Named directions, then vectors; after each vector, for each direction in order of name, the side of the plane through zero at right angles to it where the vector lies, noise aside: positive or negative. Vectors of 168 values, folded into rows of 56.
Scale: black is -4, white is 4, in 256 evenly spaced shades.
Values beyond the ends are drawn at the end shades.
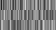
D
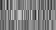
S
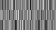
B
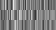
negative, negative, positive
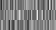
negative, positive, positive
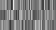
negative, negative, positive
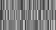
negative, positive, positive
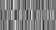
negative, negative, positive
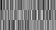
negative, positive, positive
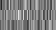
positive, positive, positive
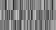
positive, positive, negative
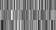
positive, negative, positive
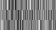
negative, positive, negative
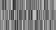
positive, positive, negative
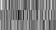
negative, negative, negative
